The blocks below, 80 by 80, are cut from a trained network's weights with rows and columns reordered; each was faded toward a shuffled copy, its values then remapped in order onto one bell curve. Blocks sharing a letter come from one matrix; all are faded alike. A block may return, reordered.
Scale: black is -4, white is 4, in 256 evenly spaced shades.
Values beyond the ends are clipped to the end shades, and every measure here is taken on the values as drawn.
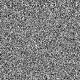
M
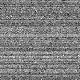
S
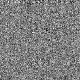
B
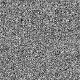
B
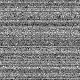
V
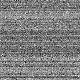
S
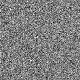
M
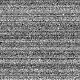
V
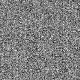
B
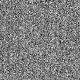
B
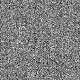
B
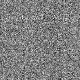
M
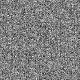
B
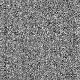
B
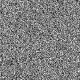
B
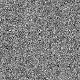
M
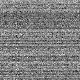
S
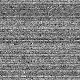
V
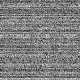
V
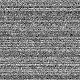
V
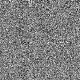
M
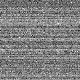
S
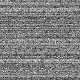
S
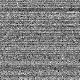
S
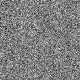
M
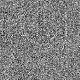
M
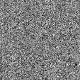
B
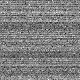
V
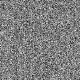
B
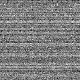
V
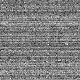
S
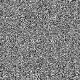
B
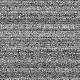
S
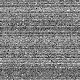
V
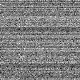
S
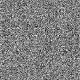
M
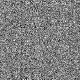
B
